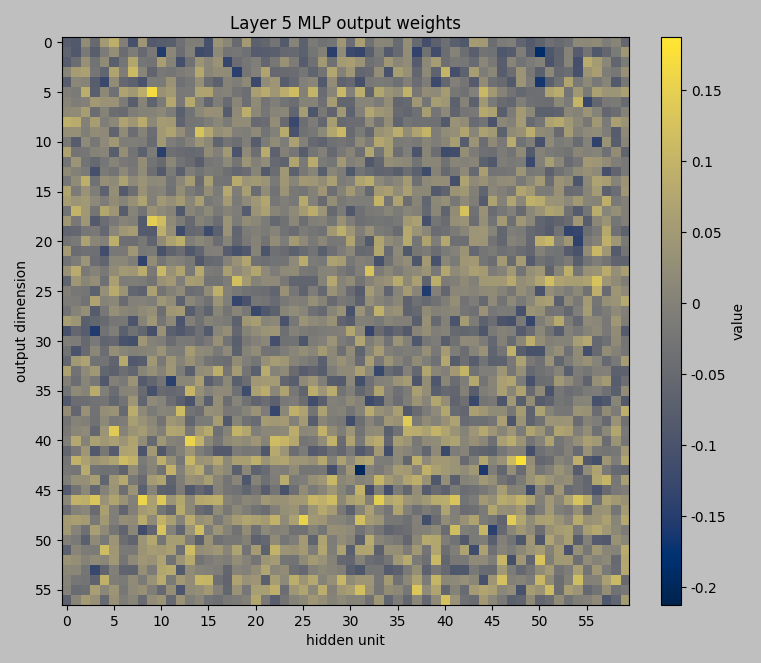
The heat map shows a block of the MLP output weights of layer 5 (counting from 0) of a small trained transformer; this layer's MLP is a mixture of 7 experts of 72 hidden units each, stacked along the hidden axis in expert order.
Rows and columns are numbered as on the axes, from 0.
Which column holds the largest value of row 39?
5
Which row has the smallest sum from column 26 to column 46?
1
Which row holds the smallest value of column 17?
2
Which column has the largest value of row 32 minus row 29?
32
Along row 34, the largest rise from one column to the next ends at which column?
12
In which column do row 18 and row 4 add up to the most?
9
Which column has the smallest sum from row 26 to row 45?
49
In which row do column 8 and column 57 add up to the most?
46
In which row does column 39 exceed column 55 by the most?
6
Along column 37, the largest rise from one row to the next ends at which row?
35
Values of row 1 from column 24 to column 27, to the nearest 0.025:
-0.05 -0.075 -0.025 0
